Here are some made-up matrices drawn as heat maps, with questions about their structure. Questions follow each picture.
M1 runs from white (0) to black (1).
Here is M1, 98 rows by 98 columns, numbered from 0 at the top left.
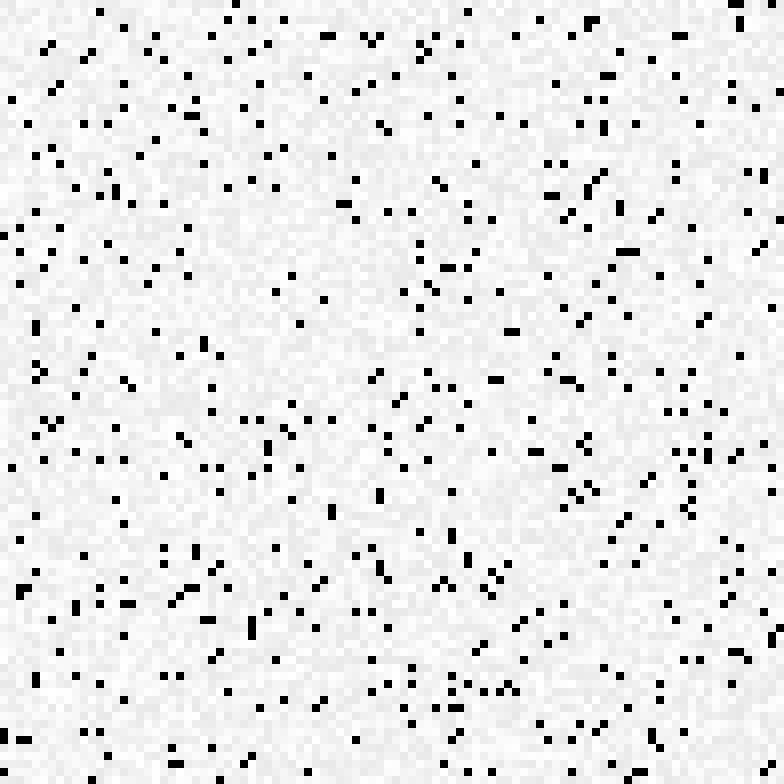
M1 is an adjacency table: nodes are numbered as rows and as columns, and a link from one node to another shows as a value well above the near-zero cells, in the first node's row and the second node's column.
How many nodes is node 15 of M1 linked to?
11
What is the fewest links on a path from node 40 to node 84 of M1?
2
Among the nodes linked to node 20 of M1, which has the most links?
node 70
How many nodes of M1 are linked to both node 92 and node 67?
2
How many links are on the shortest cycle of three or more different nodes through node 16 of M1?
5
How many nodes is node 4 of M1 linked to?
11
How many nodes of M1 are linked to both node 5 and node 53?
4
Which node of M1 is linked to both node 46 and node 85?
node 82
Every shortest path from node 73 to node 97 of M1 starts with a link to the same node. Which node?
node 39
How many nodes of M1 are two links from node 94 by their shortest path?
10
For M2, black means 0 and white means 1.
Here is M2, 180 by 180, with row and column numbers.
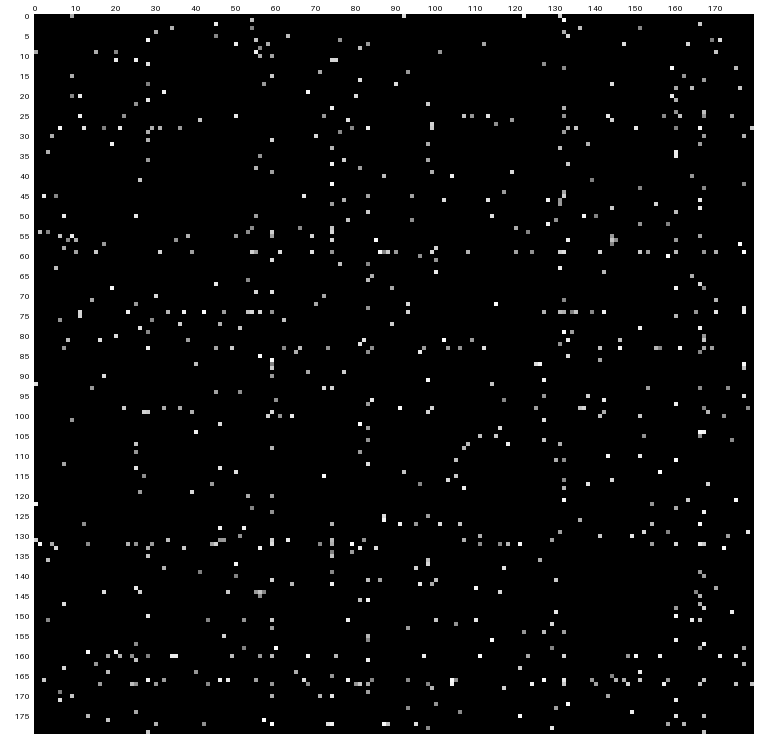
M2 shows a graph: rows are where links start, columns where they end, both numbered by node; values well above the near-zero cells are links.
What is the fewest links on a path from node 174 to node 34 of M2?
4
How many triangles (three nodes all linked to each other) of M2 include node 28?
2
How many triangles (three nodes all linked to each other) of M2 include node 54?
2
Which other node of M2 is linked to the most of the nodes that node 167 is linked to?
node 160
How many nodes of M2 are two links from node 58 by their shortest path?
10
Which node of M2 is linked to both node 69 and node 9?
node 55
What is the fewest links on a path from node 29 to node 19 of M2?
4
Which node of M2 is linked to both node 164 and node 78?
node 151
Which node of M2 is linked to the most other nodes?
node 59
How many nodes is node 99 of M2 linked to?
7
